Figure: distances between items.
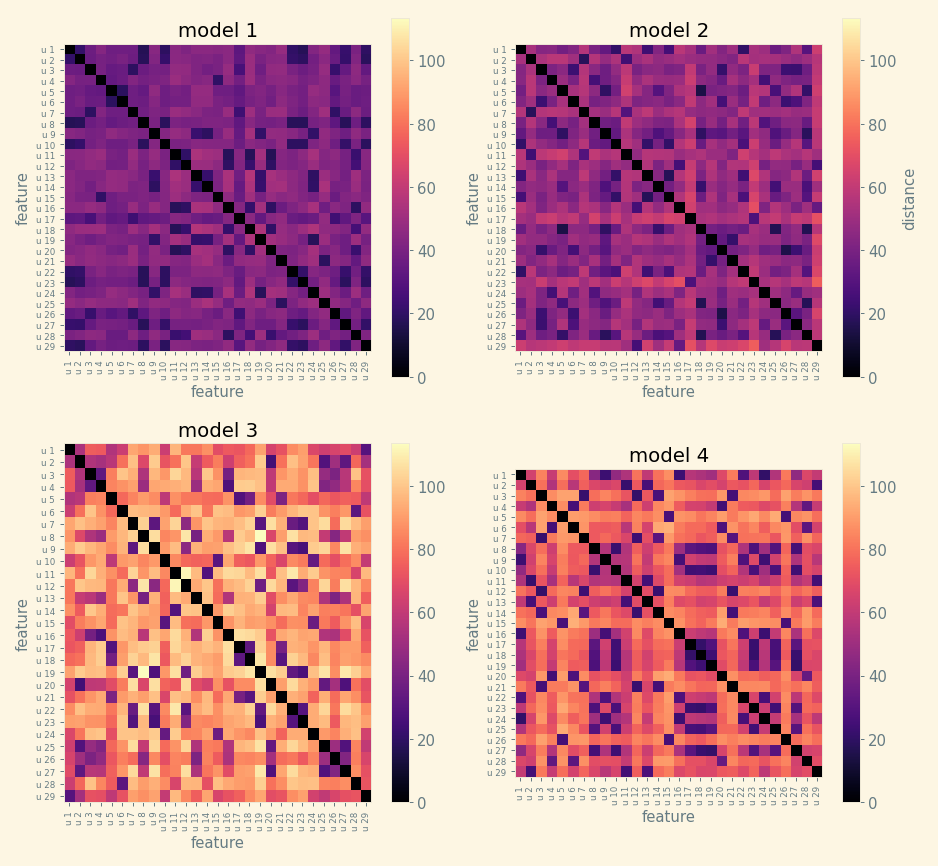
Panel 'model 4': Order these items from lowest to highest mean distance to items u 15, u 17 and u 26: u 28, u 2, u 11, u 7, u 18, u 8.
u 18, u 8, u 11, u 2, u 28, u 7
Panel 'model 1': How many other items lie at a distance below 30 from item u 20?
5
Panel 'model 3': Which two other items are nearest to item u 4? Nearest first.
u 16, u 3
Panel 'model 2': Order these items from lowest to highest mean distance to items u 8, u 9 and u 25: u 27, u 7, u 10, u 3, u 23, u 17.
u 10, u 3, u 27, u 7, u 23, u 17
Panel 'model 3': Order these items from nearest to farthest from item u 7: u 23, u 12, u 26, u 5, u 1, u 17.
u 23, u 12, u 26, u 5, u 1, u 17
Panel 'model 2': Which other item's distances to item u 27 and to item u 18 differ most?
u 5
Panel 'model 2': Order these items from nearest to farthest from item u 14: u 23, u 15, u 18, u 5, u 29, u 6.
u 18, u 5, u 15, u 6, u 29, u 23
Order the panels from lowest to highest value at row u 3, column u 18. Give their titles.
model 2, model 1, model 4, model 3
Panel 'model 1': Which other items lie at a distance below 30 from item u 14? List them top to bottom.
u 9, u 13, u 19, u 24
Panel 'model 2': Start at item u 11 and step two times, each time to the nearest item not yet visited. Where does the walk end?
u 7
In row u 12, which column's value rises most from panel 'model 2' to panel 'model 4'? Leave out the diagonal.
u 16
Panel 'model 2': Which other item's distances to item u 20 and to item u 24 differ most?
u 26
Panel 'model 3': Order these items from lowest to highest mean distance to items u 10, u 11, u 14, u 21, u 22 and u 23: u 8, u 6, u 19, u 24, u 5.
u 5, u 19, u 24, u 6, u 8
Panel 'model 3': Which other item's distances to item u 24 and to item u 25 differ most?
u 27
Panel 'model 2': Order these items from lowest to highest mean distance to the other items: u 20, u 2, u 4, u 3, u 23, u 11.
u 20, u 3, u 4, u 2, u 11, u 23
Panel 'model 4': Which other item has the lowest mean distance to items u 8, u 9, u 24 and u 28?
u 1
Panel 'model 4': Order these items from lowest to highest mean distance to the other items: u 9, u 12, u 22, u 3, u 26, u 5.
u 9, u 22, u 12, u 3, u 26, u 5
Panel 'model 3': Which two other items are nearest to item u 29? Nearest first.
u 1, u 2
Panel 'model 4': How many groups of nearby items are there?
6
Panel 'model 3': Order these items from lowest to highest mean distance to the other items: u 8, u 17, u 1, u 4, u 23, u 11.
u 1, u 4, u 23, u 8, u 17, u 11
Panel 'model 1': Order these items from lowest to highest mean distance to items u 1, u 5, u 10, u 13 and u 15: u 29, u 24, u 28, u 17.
u 29, u 17, u 24, u 28
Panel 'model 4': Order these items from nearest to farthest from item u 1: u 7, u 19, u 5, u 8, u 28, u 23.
u 8, u 19, u 23, u 28, u 7, u 5
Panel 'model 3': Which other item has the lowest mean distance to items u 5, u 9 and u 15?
u 10
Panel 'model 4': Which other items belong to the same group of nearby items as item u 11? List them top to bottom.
u 2, u 13, u 29
